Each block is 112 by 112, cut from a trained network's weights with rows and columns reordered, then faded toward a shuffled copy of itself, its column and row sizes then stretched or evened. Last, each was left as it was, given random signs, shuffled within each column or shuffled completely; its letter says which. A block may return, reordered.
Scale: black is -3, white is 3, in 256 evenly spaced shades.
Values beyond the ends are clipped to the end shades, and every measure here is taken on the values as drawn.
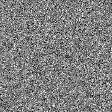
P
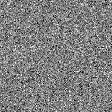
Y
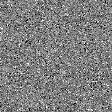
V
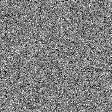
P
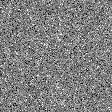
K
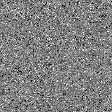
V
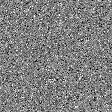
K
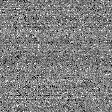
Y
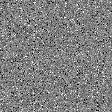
P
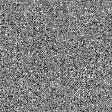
V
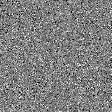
P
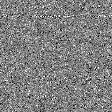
V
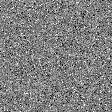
K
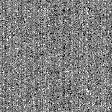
Y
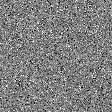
K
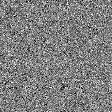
V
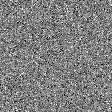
K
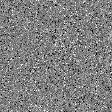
P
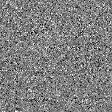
V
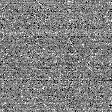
Y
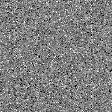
P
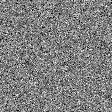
K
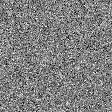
K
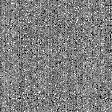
Y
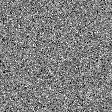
K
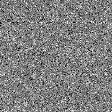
V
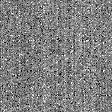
Y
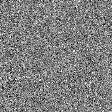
V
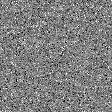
K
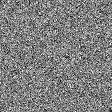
K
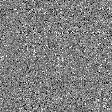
V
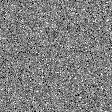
K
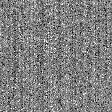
P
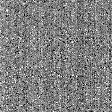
Y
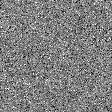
K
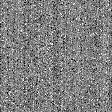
P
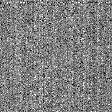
Y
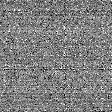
Y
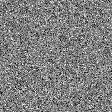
K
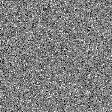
P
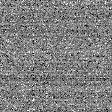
Y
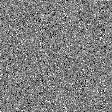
P
